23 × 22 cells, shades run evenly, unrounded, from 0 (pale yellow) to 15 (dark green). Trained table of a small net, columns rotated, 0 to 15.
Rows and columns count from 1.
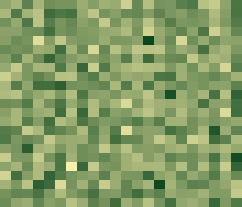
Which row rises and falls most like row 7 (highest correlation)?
10
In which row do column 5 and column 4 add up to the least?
5
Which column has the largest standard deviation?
14
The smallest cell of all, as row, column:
19, 7
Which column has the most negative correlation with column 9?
6
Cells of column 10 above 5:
20
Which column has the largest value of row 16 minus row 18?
1
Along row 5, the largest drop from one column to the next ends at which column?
15
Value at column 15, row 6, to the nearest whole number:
4
